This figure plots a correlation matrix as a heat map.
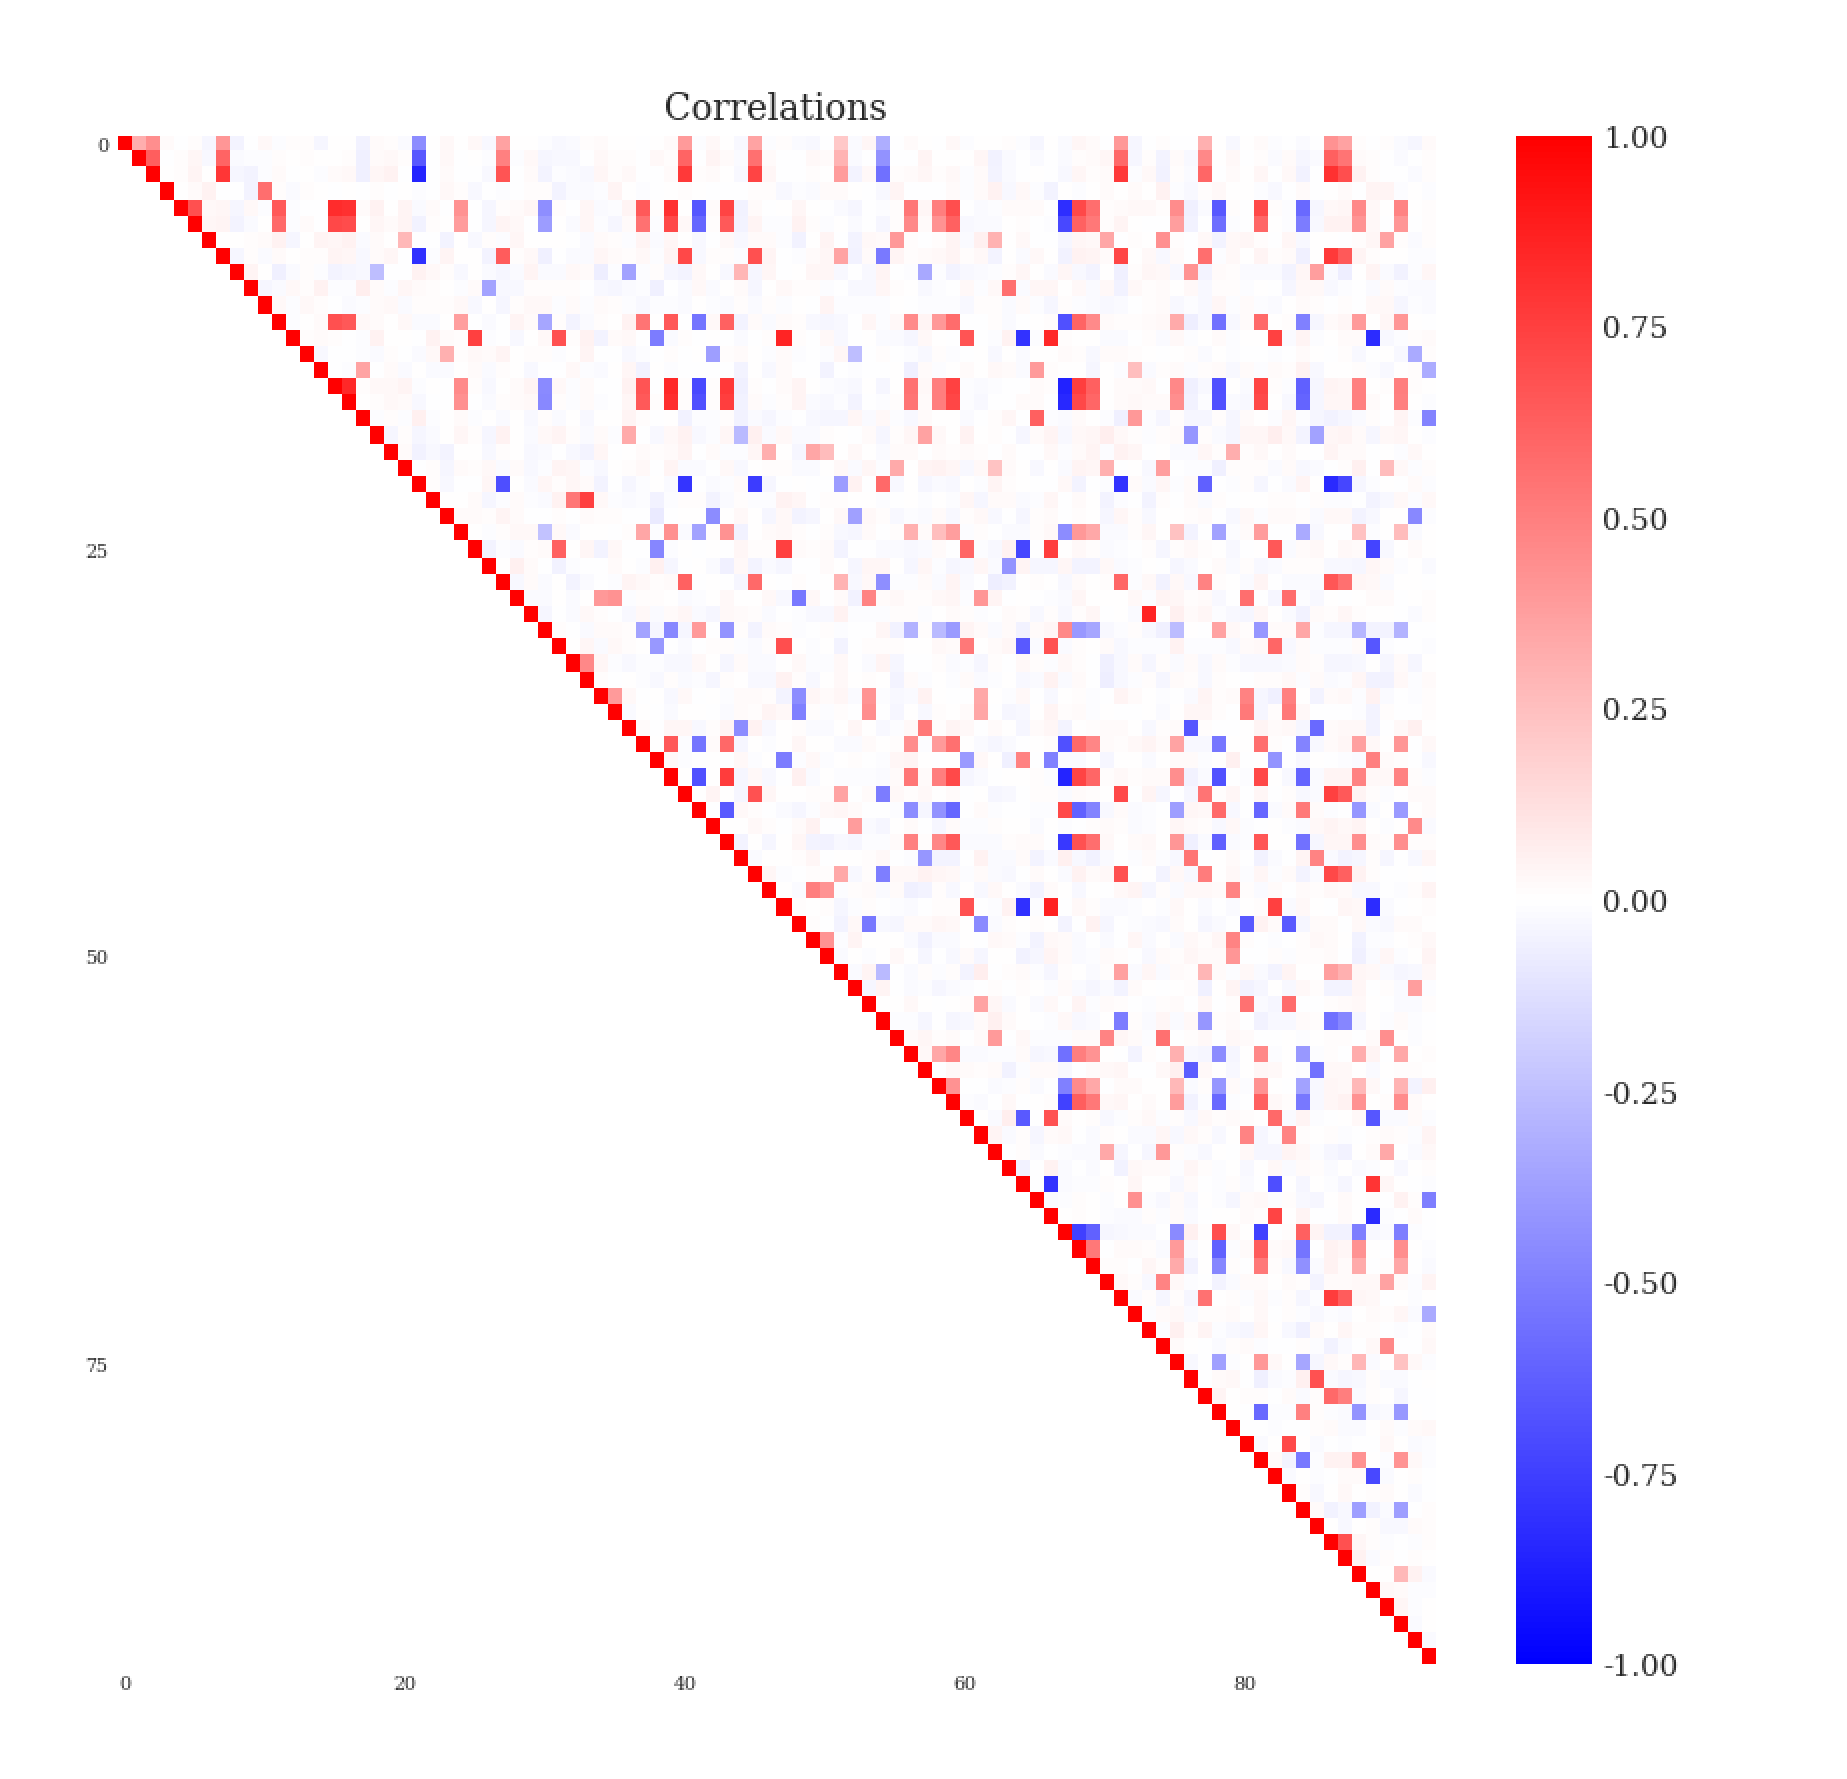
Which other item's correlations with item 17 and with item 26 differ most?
65
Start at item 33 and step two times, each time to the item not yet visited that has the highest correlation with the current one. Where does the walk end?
32
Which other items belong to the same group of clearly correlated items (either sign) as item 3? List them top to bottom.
10
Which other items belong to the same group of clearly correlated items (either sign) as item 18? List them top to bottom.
8, 36, 44, 57, 76, 85
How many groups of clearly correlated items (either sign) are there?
13
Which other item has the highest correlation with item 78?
67
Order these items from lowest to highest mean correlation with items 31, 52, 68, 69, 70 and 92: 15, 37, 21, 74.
21, 74, 37, 15
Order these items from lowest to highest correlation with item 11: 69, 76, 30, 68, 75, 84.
84, 30, 76, 75, 69, 68
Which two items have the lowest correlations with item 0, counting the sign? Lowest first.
21, 54
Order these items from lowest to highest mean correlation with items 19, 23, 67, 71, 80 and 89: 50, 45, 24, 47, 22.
47, 24, 22, 50, 45
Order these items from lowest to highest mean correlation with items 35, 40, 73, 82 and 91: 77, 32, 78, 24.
78, 32, 24, 77
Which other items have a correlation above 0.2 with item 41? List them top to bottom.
30, 67, 78, 84
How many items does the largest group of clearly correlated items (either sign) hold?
23
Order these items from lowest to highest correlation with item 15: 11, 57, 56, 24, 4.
57, 24, 56, 11, 4
